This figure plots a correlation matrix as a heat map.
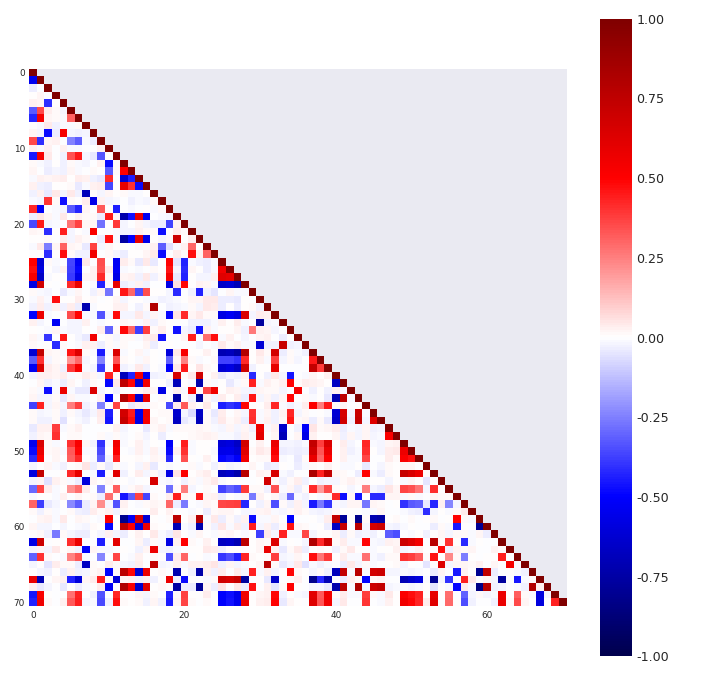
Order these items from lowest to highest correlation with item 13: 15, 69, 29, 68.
69, 29, 15, 68
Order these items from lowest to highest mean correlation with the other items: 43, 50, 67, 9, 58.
67, 9, 58, 43, 50
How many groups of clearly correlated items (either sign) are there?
6
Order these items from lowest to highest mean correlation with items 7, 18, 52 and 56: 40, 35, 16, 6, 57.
16, 6, 35, 57, 40
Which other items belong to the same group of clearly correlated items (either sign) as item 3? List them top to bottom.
30, 33, 36, 47, 48, 61
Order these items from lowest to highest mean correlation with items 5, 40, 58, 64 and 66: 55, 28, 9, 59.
9, 59, 55, 28
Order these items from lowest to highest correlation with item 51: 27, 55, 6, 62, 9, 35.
27, 9, 35, 55, 6, 62
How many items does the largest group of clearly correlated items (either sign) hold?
28
